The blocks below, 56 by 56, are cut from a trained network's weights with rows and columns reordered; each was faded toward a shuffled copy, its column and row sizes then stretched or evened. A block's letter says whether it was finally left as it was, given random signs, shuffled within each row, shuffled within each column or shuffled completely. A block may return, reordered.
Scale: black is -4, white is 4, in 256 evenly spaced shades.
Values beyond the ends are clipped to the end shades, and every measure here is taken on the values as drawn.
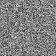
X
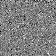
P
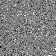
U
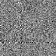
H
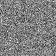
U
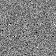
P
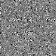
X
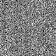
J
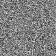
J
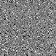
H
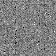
J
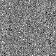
J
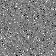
U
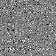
X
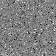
U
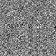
H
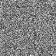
X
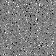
J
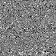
P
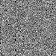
J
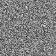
J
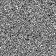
U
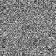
H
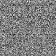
H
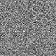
H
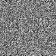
X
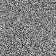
X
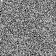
U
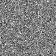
J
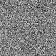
P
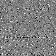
P
